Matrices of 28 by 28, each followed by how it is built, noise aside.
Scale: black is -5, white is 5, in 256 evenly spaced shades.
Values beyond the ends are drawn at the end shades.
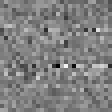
uneven rows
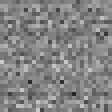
repeating columns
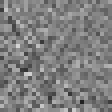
lower triangular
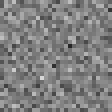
repeating columns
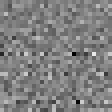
uneven rows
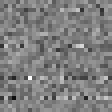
uneven rows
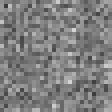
blocks
